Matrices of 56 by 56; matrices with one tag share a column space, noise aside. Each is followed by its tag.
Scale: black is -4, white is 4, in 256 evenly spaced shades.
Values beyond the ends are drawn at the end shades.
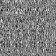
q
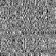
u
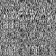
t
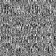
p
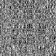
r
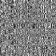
r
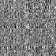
r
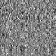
t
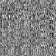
t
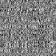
q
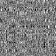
q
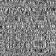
q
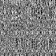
u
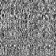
t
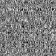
q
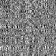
r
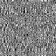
p
